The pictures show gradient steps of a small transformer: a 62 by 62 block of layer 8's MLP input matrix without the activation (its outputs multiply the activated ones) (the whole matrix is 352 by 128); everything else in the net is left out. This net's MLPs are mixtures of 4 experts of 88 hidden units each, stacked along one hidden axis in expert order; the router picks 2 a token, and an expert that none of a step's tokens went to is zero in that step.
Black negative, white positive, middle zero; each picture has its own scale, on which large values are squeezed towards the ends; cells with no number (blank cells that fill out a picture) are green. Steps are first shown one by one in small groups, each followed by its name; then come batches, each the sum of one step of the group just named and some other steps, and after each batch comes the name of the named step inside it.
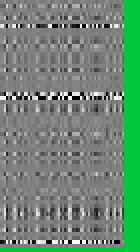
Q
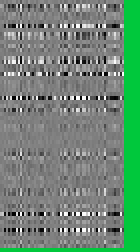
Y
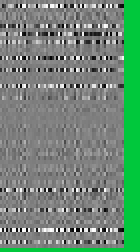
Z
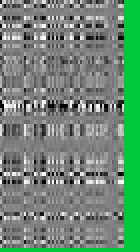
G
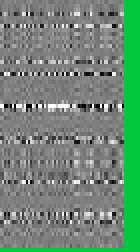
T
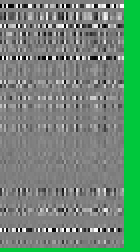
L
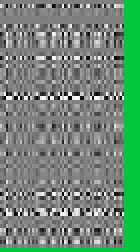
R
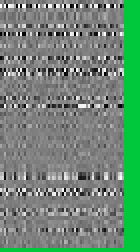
R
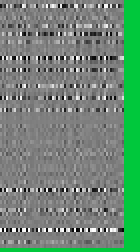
Z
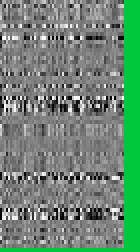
G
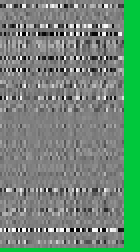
Z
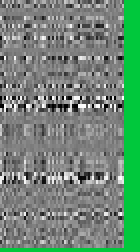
G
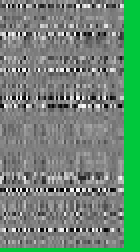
G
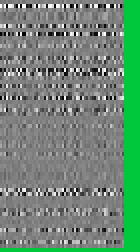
Q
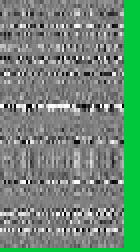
T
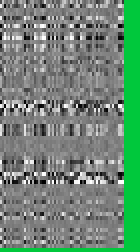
G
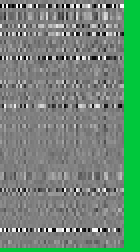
L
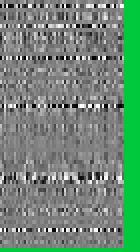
L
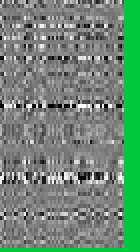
G
